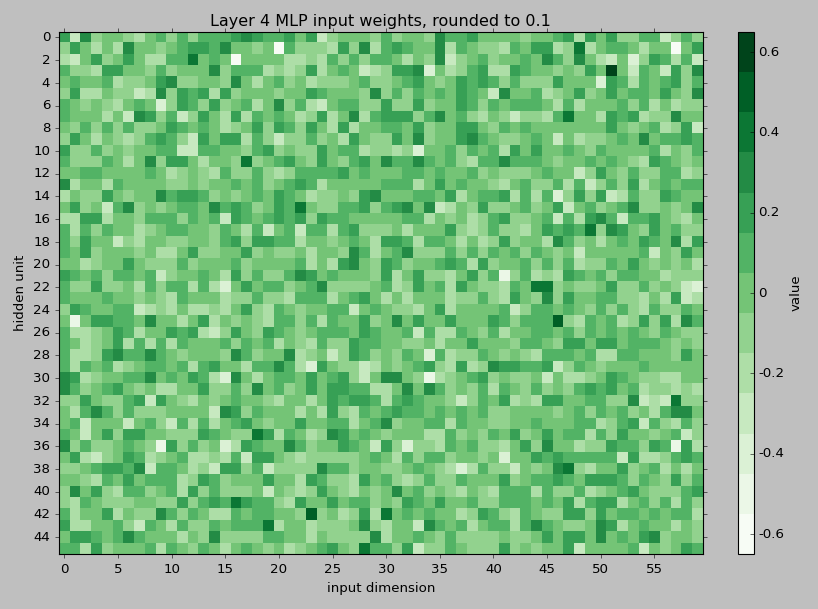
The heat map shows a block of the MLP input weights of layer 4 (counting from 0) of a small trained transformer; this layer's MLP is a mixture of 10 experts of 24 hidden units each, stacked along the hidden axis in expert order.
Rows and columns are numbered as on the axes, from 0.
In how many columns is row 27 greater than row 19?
23
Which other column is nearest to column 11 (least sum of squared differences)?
43
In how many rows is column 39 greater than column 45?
13
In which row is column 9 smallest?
36
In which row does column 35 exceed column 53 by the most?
2
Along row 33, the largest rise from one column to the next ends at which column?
15
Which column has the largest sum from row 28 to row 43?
16
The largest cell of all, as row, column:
3, 51
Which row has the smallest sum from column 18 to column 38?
38
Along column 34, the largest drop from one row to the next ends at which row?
30
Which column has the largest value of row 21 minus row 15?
47
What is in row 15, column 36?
-0.2
